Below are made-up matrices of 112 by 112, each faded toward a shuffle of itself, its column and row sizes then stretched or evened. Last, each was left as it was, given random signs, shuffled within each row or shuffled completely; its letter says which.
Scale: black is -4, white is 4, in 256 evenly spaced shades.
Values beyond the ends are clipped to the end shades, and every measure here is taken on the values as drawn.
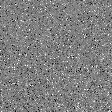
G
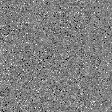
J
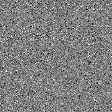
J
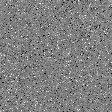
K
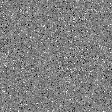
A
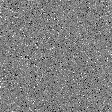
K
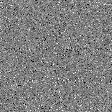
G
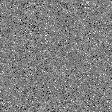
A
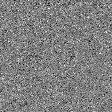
G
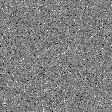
K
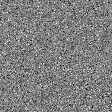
K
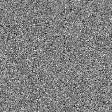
J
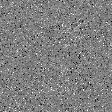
A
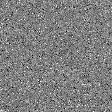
A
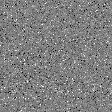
G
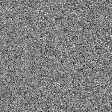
A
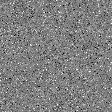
G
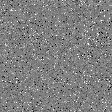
G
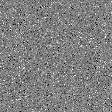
A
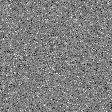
K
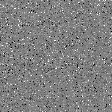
A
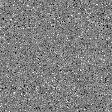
G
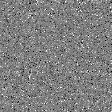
J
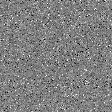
G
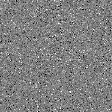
J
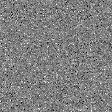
J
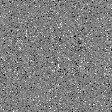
J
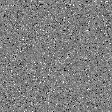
A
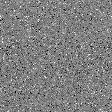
G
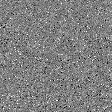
G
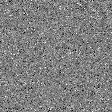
G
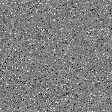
G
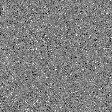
A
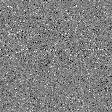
G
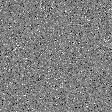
K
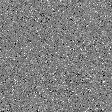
G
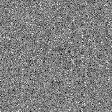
J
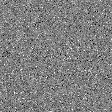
G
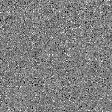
J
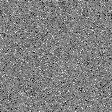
G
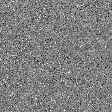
G
